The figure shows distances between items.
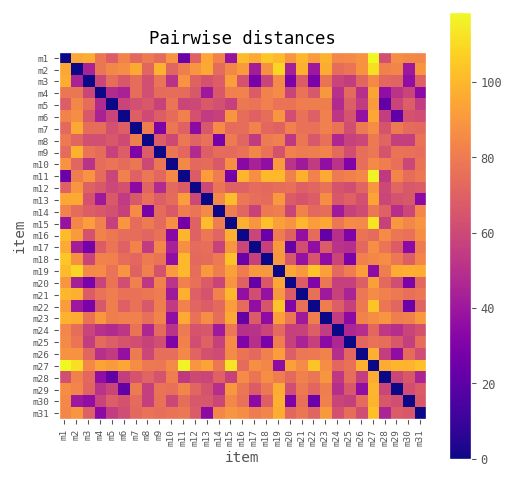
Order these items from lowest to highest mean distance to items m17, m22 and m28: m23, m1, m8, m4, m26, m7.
m4, m8, m26, m7, m23, m1
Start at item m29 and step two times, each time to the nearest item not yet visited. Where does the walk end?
m26
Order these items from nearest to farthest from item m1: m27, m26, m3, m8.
m8, m26, m3, m27
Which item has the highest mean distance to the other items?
m27
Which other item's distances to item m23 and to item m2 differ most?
m16
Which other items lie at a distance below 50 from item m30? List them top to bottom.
m2, m3, m17, m20, m22
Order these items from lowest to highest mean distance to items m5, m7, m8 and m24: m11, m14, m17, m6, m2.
m14, m6, m17, m11, m2
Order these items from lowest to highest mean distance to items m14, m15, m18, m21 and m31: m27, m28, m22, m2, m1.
m28, m22, m1, m2, m27
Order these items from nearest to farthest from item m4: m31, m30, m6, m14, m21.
m31, m6, m30, m14, m21
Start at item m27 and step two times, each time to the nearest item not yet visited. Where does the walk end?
m9
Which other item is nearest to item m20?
m17
